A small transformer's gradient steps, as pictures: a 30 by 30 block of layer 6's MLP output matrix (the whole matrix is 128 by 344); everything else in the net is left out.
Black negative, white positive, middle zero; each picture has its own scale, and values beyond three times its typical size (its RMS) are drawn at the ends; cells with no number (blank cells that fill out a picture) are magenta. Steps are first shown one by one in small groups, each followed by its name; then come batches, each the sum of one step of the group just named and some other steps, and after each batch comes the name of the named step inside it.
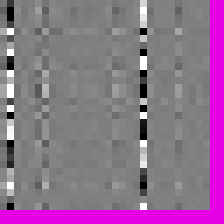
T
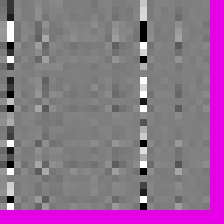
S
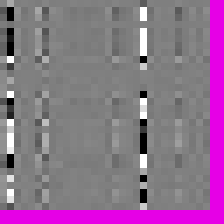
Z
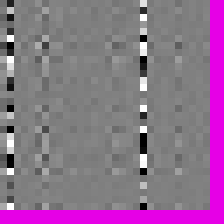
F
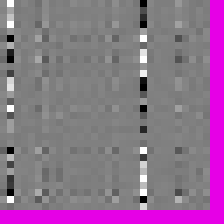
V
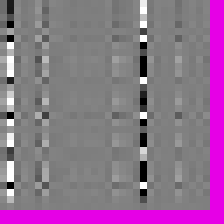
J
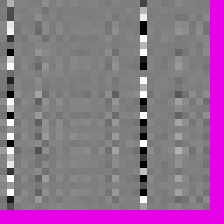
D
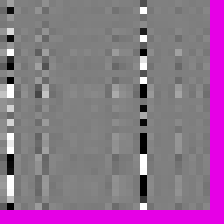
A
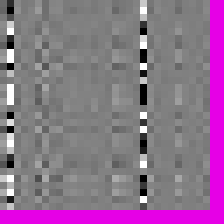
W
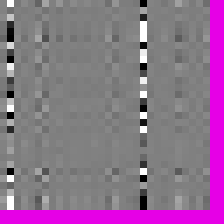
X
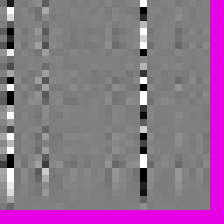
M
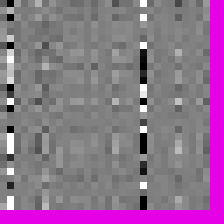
F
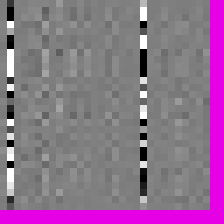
D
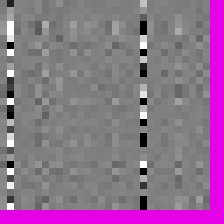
S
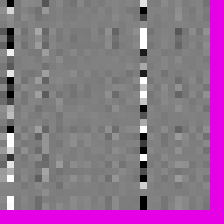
M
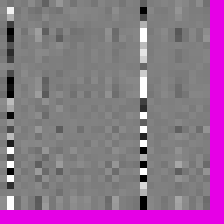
X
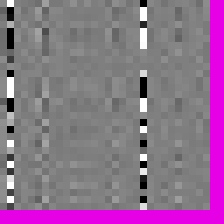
Z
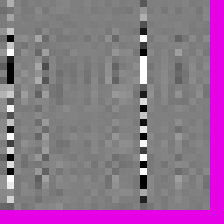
A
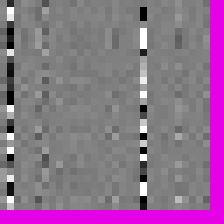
M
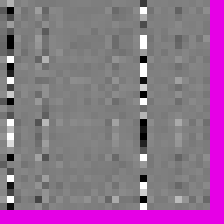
Z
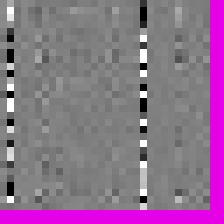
V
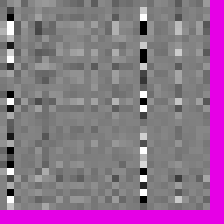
S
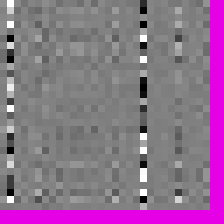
V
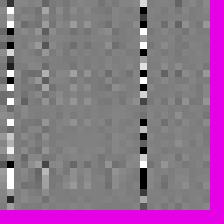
M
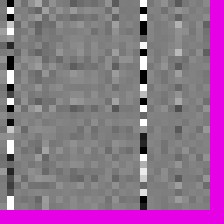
F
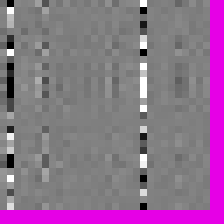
M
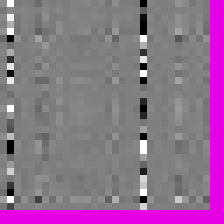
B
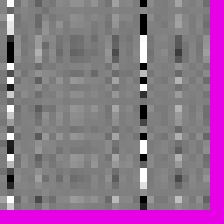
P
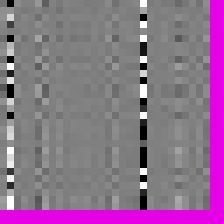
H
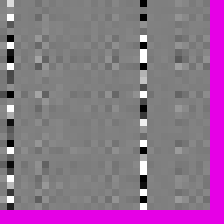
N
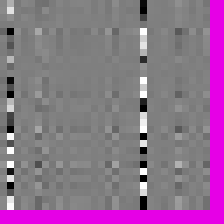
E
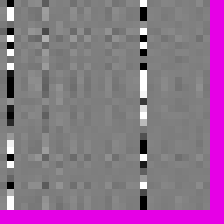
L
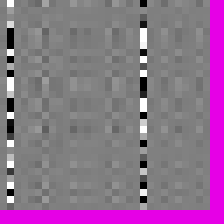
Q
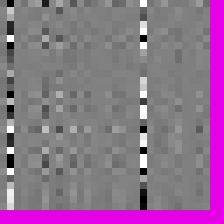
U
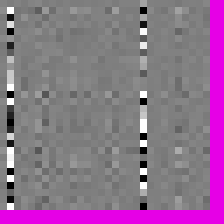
E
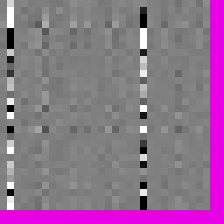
Q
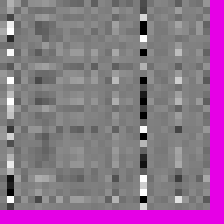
B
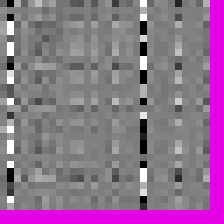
H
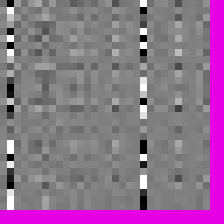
L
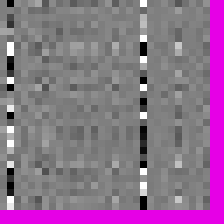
H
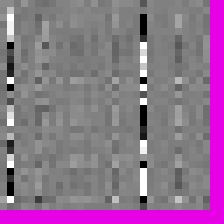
P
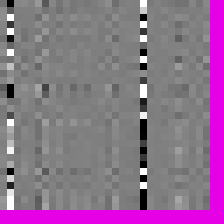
H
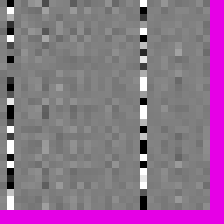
L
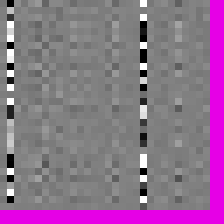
U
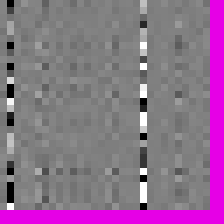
E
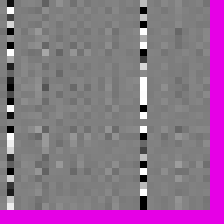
E
